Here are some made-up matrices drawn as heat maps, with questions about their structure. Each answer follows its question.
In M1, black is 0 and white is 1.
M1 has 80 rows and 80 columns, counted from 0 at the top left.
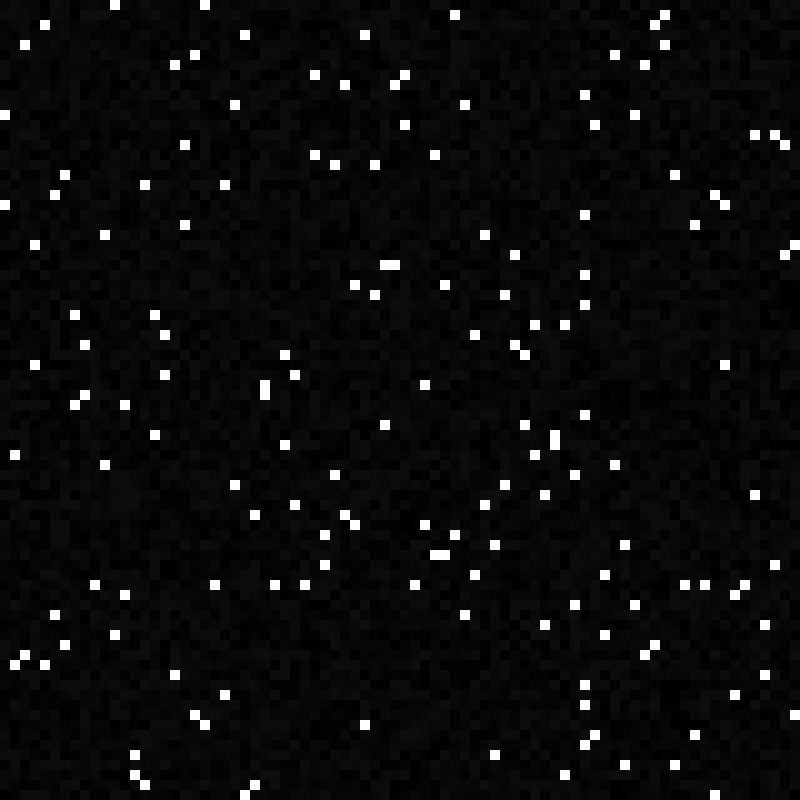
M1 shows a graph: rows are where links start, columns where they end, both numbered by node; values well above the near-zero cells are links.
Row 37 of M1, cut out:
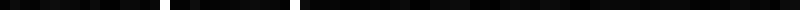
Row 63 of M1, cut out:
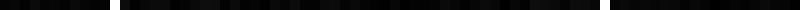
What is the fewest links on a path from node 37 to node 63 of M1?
6
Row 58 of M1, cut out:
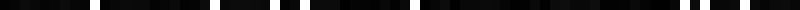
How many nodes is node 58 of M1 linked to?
8
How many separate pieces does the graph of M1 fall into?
4
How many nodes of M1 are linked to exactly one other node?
8
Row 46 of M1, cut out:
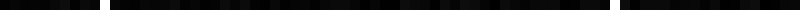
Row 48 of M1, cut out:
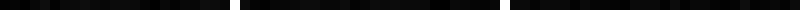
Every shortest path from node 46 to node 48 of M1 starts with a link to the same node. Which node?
node 10
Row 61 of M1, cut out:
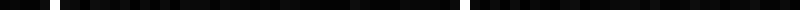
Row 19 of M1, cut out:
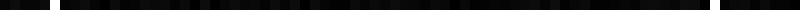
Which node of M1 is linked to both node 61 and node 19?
node 5
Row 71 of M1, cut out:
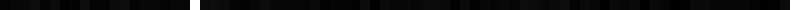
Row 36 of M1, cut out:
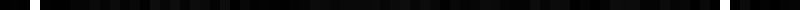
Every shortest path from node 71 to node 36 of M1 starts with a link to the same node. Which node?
node 79
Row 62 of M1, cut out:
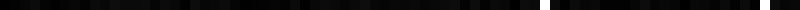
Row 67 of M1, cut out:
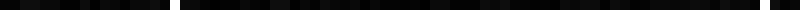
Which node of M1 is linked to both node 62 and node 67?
node 76
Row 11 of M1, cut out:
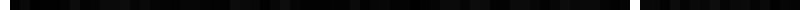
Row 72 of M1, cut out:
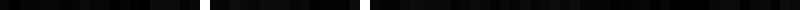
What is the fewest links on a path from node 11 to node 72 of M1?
3
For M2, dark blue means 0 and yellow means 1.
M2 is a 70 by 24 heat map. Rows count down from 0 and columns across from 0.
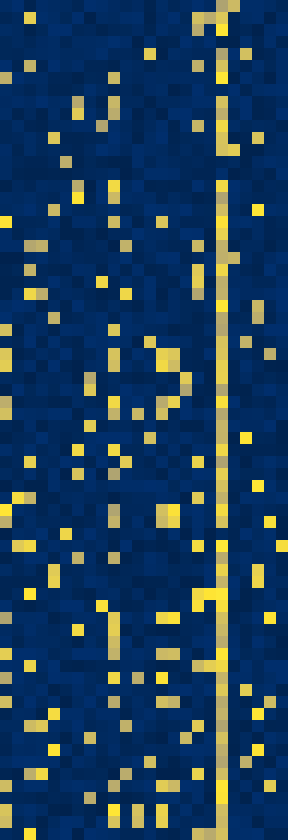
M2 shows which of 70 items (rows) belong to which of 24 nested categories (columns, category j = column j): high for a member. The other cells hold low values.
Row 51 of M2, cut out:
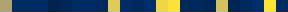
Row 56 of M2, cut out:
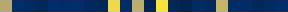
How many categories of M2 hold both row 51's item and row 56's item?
4
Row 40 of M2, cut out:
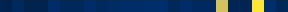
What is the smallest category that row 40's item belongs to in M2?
21
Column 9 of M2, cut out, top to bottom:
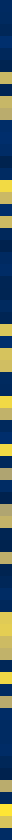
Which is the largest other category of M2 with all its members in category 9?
0
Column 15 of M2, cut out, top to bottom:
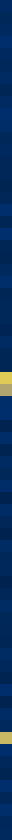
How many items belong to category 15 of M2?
3
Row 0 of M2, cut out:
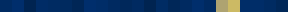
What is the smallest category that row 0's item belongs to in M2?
19
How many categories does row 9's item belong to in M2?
3
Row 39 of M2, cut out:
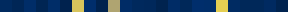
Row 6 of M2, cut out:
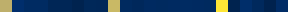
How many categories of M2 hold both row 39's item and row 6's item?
2
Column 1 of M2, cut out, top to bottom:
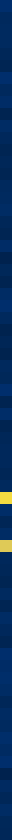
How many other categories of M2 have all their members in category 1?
1
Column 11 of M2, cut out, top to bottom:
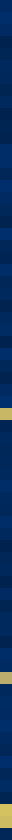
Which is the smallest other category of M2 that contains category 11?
13
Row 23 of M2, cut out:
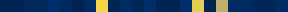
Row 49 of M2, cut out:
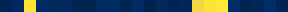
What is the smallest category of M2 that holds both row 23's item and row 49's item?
16
